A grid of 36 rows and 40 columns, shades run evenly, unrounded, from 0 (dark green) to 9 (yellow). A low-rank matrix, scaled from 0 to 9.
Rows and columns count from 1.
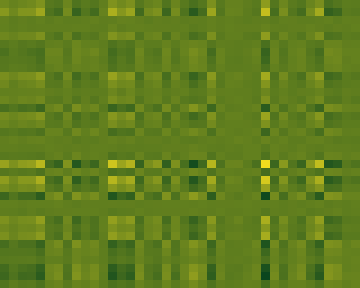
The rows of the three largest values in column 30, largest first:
21, 23, 2
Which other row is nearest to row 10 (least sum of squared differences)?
30
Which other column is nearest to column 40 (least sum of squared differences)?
33
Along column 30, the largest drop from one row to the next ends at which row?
22
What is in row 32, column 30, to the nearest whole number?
2
